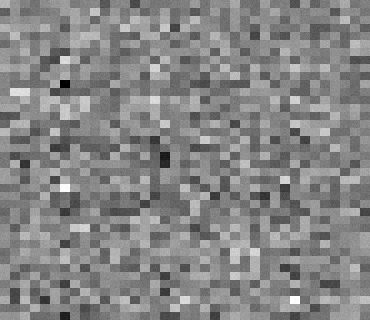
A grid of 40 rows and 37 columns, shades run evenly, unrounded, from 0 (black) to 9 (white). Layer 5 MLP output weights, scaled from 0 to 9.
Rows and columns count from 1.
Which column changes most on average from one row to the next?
7
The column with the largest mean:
24
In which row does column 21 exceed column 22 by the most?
25
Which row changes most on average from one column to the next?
38
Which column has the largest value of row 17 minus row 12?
6
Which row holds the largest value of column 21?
18
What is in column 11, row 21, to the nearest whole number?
5
